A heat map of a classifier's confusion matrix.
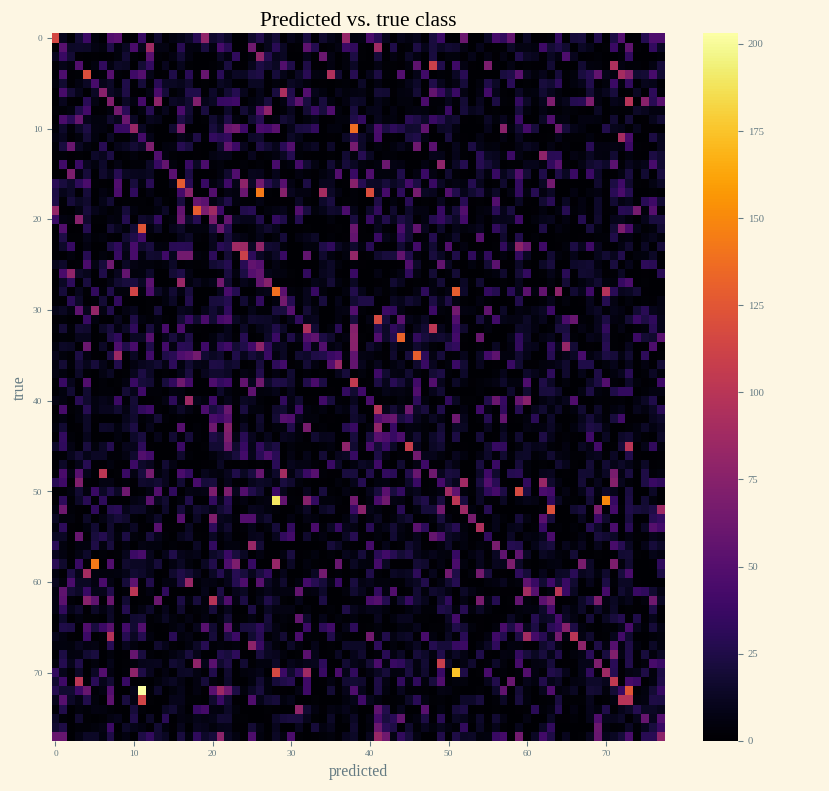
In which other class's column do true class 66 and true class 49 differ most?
7
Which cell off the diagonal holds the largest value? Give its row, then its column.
72, 11
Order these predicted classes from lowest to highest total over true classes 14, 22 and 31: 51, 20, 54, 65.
20, 65, 51, 54
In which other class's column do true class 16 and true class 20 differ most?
24
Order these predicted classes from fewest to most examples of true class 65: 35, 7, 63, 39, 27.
39, 27, 63, 35, 7
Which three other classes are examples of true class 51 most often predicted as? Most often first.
28, 70, 32
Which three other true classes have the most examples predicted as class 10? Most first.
28, 61, 70
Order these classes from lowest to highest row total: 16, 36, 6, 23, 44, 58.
44, 36, 6, 58, 23, 16
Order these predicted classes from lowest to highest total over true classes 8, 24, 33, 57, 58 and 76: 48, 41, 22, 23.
48, 23, 22, 41
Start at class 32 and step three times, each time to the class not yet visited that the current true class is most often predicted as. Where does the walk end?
29
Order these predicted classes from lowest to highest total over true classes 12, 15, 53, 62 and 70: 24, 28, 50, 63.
50, 24, 63, 28
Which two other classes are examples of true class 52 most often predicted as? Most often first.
63, 77
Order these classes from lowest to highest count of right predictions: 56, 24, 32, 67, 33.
33, 56, 67, 32, 24
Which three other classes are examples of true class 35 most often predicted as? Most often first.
46, 8, 18
